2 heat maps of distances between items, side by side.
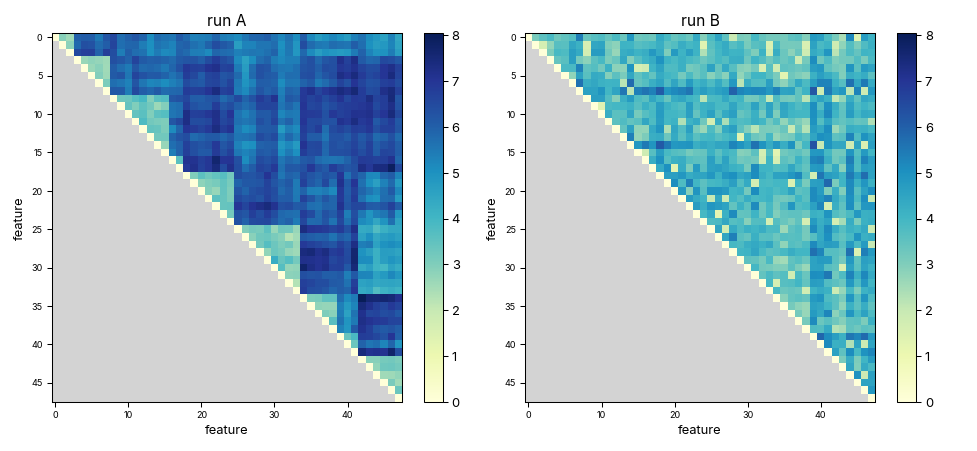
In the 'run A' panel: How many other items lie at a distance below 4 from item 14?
7
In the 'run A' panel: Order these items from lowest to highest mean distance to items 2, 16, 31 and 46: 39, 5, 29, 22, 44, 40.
44, 29, 40, 39, 5, 22
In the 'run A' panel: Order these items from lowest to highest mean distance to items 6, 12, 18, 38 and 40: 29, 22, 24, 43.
24, 22, 43, 29
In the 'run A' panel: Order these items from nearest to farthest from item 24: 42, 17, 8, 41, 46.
42, 46, 8, 41, 17
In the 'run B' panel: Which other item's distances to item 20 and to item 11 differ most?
25
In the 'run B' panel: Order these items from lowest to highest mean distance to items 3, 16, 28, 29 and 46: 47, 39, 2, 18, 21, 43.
43, 2, 21, 47, 18, 39
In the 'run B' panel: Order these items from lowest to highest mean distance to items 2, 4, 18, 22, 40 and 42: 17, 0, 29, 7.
0, 29, 17, 7
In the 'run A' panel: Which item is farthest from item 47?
34
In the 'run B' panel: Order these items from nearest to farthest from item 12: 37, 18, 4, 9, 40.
4, 37, 9, 40, 18
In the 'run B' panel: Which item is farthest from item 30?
7
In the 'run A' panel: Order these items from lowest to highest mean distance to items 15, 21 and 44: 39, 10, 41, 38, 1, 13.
13, 1, 10, 38, 39, 41
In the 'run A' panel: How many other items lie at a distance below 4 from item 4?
4
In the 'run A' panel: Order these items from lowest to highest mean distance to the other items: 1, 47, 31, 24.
31, 47, 1, 24
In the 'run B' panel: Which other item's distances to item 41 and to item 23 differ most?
26
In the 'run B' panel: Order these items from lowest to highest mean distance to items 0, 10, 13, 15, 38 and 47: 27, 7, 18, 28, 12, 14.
12, 27, 28, 18, 14, 7
